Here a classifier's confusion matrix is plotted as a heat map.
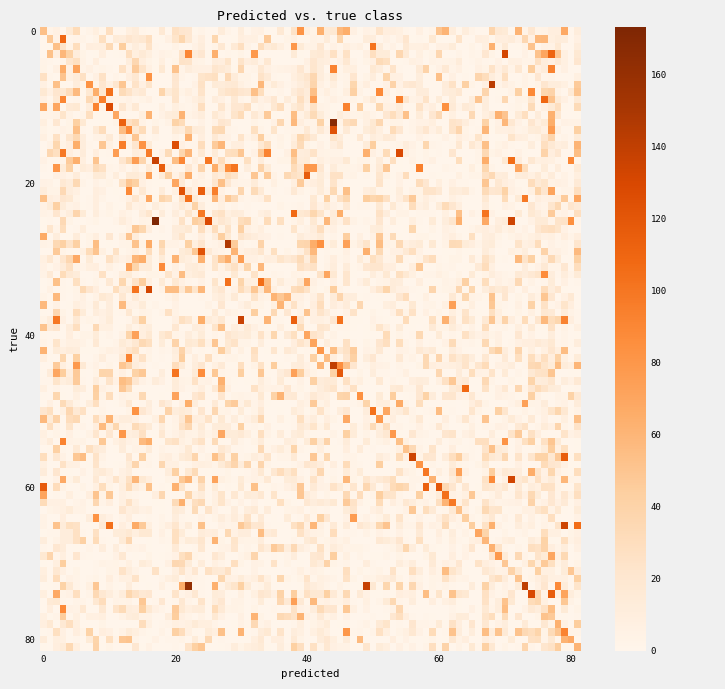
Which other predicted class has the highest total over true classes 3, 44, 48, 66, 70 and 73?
22
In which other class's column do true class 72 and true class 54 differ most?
3
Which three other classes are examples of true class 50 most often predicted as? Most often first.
14, 52, 60
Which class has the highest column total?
77
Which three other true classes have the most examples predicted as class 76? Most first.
9, 32, 3
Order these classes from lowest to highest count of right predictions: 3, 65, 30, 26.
26, 65, 3, 30
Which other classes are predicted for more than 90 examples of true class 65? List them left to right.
10, 79, 81
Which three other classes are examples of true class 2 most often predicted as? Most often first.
50, 38, 68
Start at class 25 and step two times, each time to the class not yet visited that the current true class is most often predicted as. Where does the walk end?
71
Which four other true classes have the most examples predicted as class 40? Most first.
19, 18, 33, 37
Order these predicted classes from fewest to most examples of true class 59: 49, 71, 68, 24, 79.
49, 24, 79, 68, 71
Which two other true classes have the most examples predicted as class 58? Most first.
60, 74
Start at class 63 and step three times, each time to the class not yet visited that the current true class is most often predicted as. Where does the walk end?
46
